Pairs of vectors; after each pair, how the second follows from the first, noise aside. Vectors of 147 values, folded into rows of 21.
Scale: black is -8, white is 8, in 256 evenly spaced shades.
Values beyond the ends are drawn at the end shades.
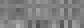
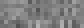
negated.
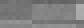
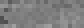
reversed, negated, partly zeroed.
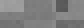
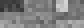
negated, scaled up.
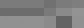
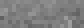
negated, partly zeroed.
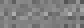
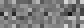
negated, scaled up.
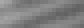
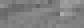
wrapped around, partly zeroed.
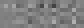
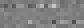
negated, partly zeroed.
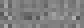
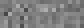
wrapped around, negated.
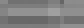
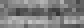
negated, scaled up.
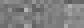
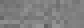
wrapped around, negated, shrunk.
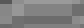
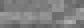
wrapped around, negated.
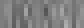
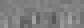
wrapped around, partly zeroed.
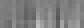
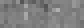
reversed, negated, partly zeroed.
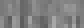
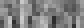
negated, scaled up.
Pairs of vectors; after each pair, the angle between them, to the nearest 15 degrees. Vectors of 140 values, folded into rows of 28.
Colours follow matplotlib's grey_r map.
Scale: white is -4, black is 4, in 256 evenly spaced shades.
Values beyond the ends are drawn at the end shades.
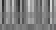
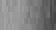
105 degrees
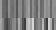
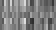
135 degrees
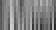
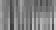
165 degrees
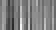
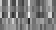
105 degrees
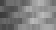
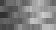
15 degrees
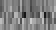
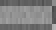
90 degrees
